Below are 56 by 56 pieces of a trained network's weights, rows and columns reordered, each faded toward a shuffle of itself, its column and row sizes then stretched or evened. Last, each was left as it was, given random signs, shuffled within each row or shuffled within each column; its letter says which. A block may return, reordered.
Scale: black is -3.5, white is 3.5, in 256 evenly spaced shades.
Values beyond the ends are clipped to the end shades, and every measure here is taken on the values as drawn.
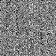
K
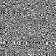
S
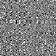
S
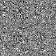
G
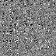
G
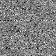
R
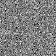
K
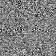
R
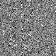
K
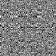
S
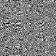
S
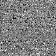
R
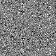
K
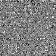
R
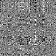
S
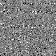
R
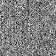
K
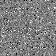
R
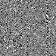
K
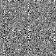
G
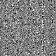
K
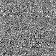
R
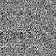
S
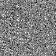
K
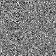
G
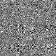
G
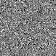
R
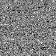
R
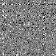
G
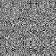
S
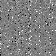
K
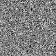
R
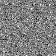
R
